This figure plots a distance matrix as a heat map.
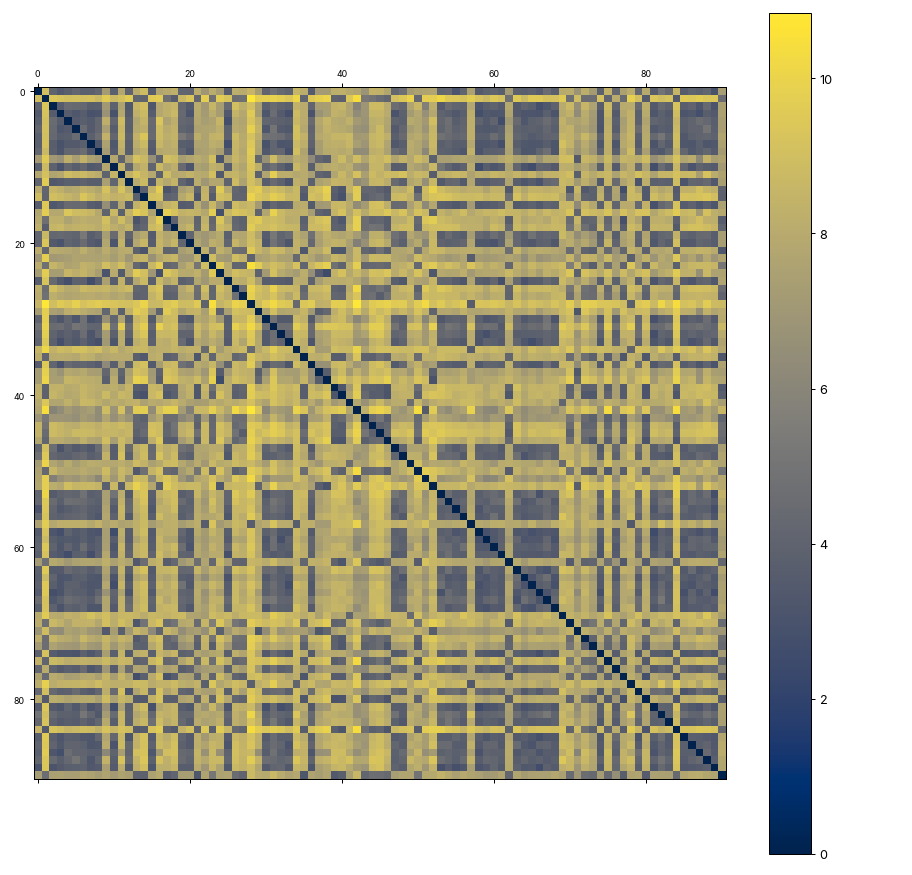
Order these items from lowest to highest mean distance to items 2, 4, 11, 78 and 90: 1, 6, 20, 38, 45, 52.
20, 6, 38, 52, 45, 1
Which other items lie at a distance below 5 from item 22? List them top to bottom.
28, 34, 57, 78
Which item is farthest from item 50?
42
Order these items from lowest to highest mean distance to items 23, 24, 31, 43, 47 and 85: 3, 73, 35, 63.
3, 63, 73, 35
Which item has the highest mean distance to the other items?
28
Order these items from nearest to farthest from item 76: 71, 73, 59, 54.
59, 54, 71, 73
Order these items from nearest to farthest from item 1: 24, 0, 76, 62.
62, 76, 0, 24
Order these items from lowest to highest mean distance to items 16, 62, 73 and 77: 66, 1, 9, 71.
1, 71, 9, 66
